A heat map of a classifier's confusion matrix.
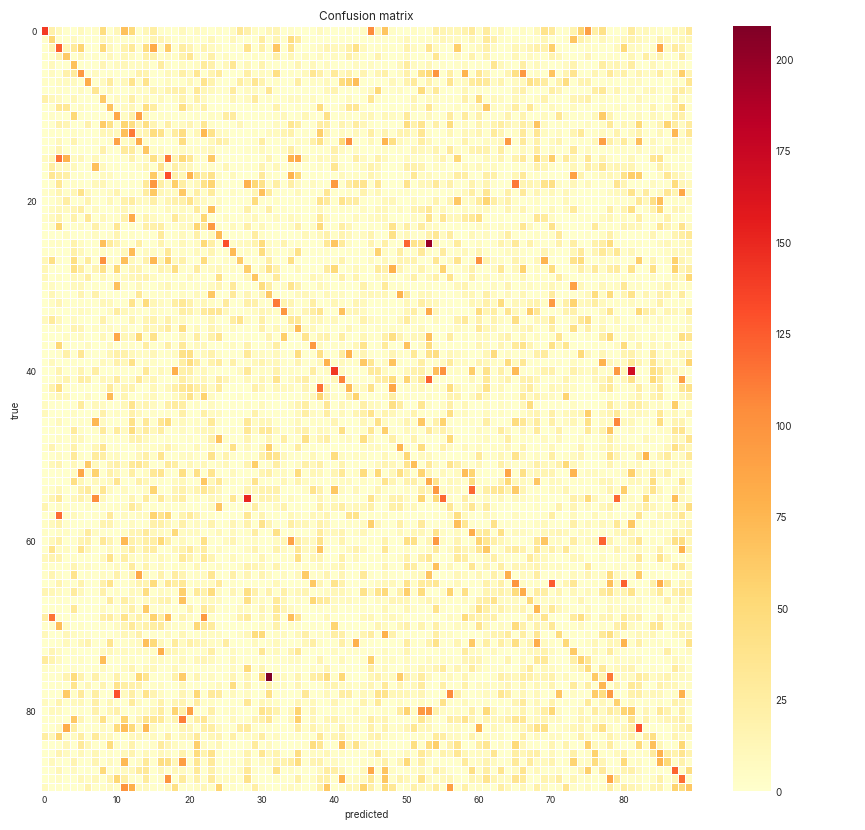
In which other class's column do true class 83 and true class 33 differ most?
53
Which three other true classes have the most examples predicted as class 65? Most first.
18, 40, 54
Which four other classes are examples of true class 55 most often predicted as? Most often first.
28, 79, 7, 87
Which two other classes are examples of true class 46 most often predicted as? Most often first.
79, 7
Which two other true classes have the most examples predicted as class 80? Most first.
65, 72
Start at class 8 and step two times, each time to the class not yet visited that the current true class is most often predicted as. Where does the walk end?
77
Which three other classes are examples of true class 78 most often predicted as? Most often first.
10, 56, 88
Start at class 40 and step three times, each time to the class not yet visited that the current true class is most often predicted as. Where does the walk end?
88
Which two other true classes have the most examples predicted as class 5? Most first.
52, 2
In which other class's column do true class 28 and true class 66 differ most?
48
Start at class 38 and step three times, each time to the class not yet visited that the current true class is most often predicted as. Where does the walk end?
24
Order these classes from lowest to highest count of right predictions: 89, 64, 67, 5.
67, 89, 64, 5
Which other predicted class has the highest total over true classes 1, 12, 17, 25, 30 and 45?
73
